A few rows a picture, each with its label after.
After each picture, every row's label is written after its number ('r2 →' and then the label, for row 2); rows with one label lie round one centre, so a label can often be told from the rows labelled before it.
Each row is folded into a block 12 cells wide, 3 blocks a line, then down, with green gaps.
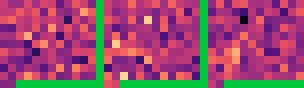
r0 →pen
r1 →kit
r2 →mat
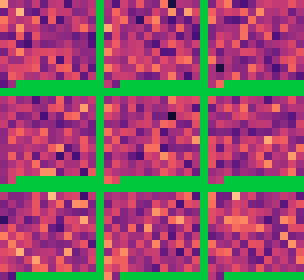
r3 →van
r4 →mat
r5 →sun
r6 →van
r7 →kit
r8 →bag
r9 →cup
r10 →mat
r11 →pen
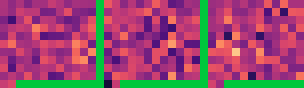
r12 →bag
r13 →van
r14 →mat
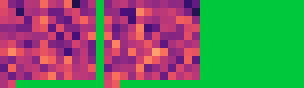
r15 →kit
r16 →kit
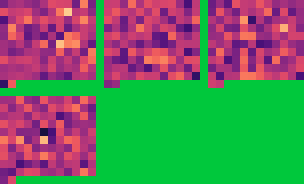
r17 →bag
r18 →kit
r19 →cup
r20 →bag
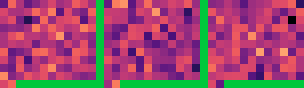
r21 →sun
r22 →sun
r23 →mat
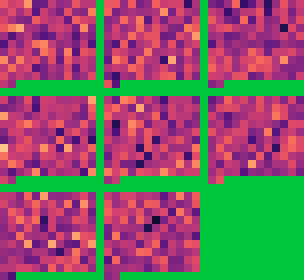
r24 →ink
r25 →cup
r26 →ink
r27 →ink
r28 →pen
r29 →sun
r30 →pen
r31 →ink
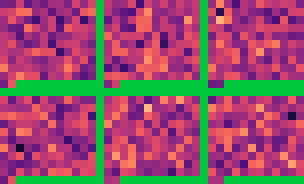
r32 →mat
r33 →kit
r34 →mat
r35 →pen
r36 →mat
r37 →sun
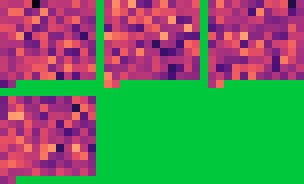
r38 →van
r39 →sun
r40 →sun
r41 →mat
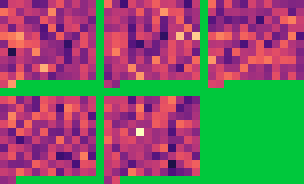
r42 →sun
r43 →cup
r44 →kit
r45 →van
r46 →sun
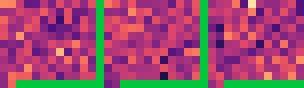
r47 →van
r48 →van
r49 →pen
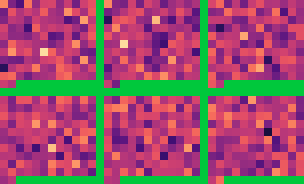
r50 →kit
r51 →cup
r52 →sun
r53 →pen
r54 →pen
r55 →pen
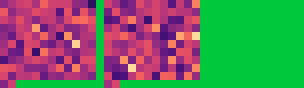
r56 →pen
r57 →cup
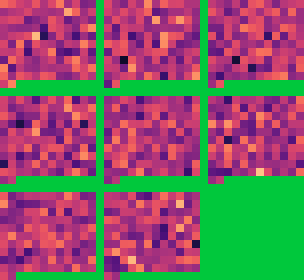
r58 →sun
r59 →van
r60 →pen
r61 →kit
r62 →ink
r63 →ink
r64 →kit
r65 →cup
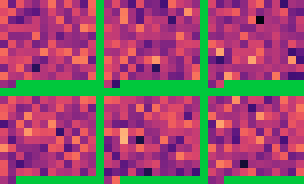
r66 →ink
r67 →mat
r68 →kit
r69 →pen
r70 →sun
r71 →ink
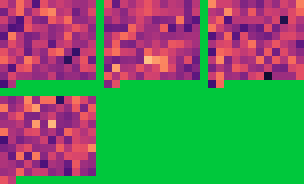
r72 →van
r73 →kit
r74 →van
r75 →pen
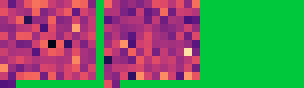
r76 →pen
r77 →cup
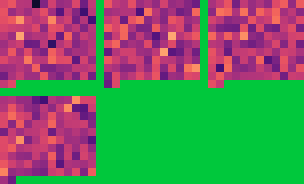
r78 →van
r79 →van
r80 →sun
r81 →mat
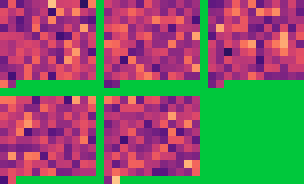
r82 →cup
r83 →van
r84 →bag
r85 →van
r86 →van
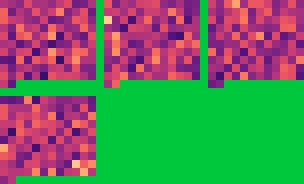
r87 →pen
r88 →kit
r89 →pen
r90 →pen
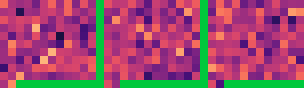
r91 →kit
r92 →mat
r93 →mat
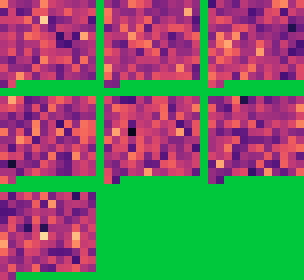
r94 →kit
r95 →pen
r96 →mat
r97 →sun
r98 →cup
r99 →ink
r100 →bag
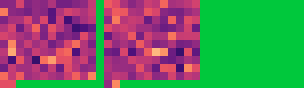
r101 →kit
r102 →van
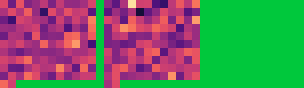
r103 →bag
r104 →ink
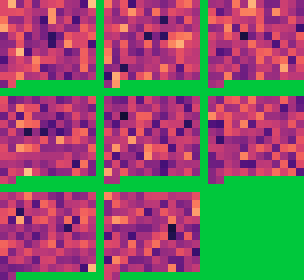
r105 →van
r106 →bag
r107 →pen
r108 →bag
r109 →kit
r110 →pen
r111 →ink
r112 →ink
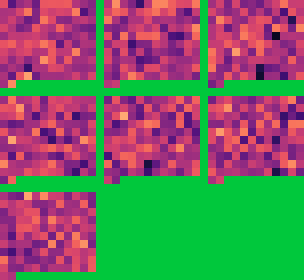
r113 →kit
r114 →sun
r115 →mat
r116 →sun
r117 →mat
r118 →sun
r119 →pen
